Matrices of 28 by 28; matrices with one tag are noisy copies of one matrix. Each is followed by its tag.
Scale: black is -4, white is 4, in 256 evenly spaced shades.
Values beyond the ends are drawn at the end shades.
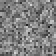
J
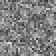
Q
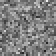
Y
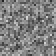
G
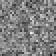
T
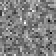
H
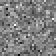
Y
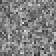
J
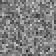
J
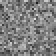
T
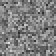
Y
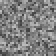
T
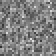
J
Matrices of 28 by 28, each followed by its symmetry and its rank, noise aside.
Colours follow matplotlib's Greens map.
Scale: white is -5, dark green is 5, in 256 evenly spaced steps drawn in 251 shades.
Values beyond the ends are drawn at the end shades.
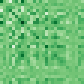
symmetric, rank three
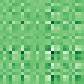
symmetric, rank one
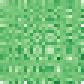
symmetric, rank three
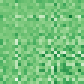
no symmetry, rank three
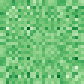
symmetric, rank three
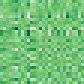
antisymmetric, rank two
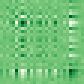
symmetric, rank one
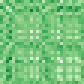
symmetric, rank two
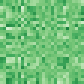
no symmetry, rank three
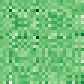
no symmetry, rank three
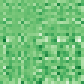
no symmetry, rank three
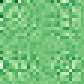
symmetric, rank three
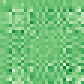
symmetric, rank three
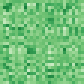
no symmetry, rank three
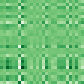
no symmetry, rank one
